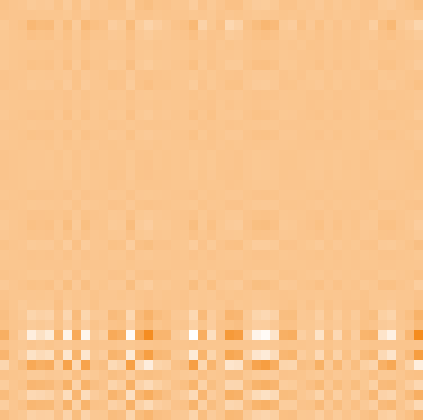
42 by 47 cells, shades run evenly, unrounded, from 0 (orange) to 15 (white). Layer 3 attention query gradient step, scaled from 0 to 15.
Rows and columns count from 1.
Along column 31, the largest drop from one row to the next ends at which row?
37
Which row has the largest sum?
34
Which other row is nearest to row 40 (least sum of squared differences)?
32
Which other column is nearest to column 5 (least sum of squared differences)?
31
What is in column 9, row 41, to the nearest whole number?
9
